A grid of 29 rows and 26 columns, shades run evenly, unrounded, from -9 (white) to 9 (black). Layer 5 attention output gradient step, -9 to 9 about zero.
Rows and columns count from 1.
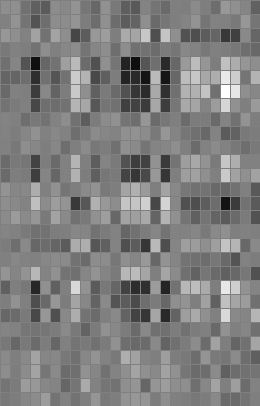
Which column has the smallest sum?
23
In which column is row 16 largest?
26
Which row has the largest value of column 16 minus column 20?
5
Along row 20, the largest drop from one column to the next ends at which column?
13
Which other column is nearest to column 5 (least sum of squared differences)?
3
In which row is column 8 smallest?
21
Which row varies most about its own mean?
6
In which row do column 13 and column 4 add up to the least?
15
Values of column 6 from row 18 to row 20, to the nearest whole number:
2 -1 -1
